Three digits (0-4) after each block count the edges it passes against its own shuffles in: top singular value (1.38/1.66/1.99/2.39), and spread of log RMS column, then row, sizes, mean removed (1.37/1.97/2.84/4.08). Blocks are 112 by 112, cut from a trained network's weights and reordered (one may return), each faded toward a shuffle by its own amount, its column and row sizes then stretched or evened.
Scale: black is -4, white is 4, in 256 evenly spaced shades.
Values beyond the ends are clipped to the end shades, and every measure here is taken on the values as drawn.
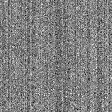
3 0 1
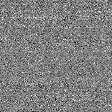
0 0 2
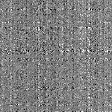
3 2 3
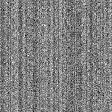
4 0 1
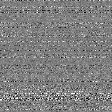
1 0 4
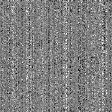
3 3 1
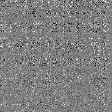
0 2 3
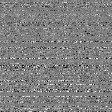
1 0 4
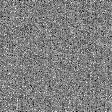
0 0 1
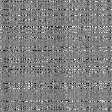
4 0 4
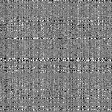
4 1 4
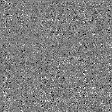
0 2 2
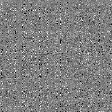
0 3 2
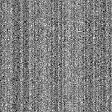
4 0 2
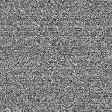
1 1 0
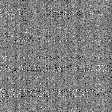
2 0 3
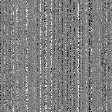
4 4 1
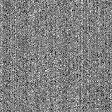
2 1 1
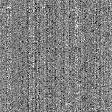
3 2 1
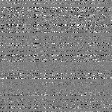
1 2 4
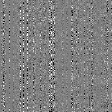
2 4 1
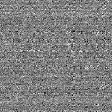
2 2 2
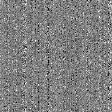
1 3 0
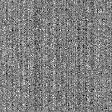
3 1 2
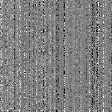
4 4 1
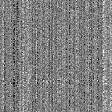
4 3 1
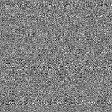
3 0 3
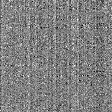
3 0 2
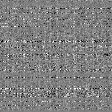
2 0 4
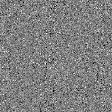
1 2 1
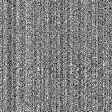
4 1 2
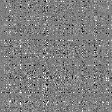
0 3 3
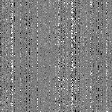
3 4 1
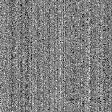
3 2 0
